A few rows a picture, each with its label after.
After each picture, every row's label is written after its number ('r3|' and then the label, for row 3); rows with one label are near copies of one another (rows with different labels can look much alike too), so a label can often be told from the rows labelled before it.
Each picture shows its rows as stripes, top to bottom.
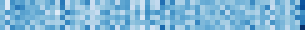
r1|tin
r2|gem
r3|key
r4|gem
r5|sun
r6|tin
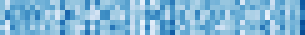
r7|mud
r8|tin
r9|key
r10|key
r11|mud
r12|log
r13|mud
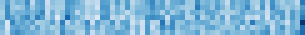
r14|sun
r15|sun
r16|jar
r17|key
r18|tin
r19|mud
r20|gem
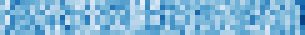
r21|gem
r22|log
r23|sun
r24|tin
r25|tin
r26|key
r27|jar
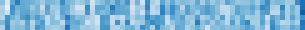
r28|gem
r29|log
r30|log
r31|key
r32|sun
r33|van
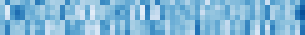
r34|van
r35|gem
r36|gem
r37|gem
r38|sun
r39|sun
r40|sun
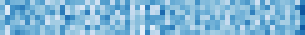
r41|sun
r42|gem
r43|tin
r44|key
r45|sun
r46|mud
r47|gem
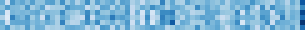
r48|tin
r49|sun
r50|mud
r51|log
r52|mud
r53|sun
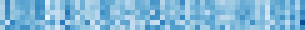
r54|jar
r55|jar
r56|van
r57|jar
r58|tin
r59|key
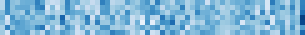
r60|van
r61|jar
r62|sun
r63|tin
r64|mud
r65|jar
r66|log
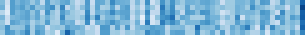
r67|log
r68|tin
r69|log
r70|mud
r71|log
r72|sun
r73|key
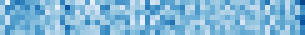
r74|gem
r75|key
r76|jar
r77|gem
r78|mud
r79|key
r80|van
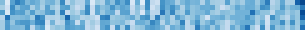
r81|gem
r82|log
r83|tin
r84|van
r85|jar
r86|sun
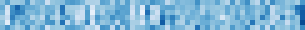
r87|sun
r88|gem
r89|gem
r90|log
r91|tin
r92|sun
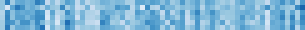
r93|jar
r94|gem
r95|jar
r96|jar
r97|key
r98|jar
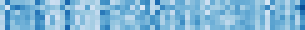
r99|van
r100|gem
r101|van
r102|jar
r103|jar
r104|van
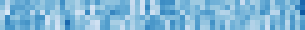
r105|mud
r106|gem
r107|log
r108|jar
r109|key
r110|key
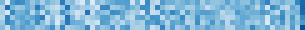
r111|gem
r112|van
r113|log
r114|jar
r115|key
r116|tin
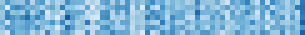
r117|sun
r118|gem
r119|sun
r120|key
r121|tin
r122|key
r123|log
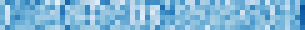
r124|key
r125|tin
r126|mud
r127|gem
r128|tin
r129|van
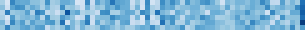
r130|log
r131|gem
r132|van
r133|log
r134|tin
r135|jar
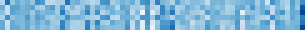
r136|van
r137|tin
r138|mud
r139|van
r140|mud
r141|mud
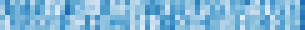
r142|sun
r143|key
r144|key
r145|mud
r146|log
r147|mud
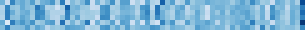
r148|tin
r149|van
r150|van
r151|van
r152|tin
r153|sun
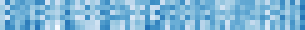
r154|jar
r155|log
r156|van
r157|log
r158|key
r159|key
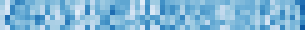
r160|gem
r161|log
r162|log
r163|jar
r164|van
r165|log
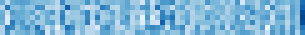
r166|mud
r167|van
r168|tin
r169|mud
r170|tin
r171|key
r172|jar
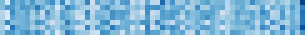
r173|tin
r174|key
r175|log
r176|log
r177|van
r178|log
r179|key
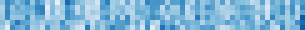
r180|key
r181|jar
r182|jar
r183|sun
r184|gem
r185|log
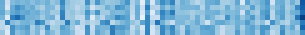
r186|mud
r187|gem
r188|mud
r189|gem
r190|van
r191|log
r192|log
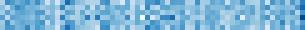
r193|key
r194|gem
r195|jar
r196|mud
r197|jar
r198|key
